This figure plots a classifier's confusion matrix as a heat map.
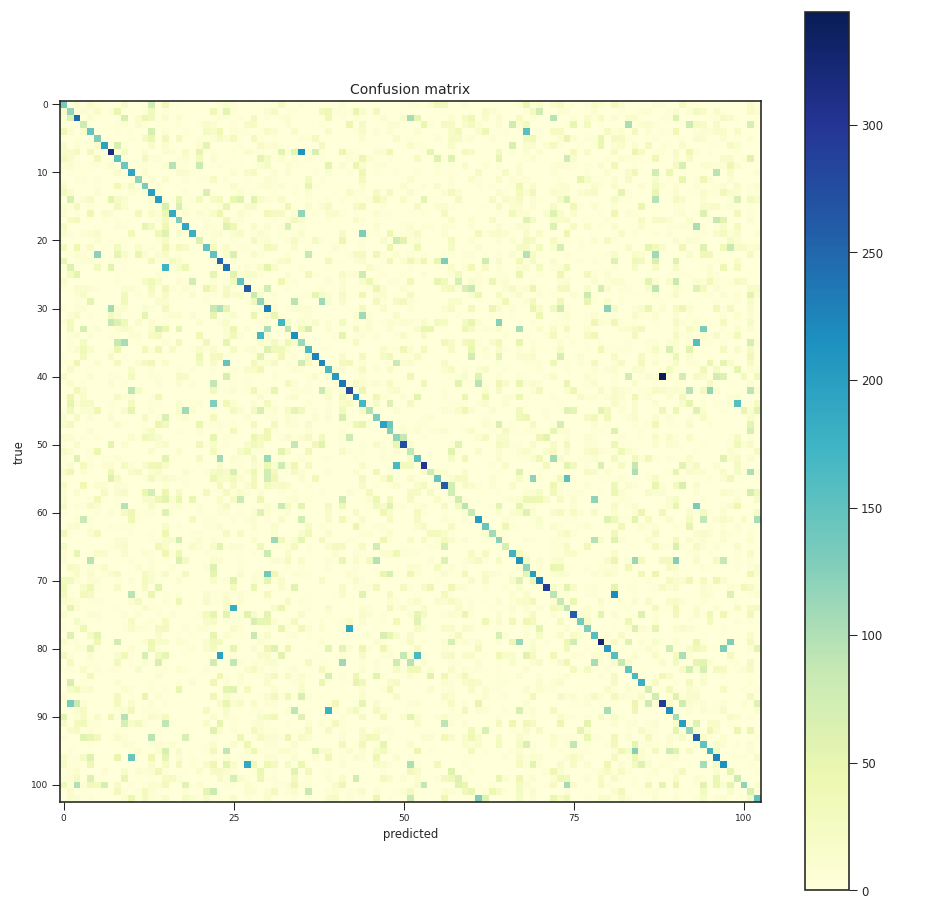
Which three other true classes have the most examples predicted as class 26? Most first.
58, 14, 93
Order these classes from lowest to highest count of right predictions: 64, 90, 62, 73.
73, 90, 64, 62
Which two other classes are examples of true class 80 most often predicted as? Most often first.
97, 89
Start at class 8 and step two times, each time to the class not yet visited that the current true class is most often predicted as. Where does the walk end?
25
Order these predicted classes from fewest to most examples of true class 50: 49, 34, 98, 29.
98, 29, 49, 34
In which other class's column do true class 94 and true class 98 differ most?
75
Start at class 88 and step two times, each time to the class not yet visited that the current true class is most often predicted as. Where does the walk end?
70
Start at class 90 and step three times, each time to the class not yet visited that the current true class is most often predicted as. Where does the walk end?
35
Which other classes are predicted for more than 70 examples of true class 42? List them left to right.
10, 38, 92, 95, 101
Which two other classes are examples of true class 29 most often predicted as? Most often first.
38, 34
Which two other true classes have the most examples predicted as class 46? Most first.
67, 65
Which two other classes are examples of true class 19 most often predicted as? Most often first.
44, 15
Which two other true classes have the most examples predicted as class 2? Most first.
100, 88
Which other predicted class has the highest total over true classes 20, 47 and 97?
27
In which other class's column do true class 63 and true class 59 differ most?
93
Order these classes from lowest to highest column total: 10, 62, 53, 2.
62, 53, 10, 2
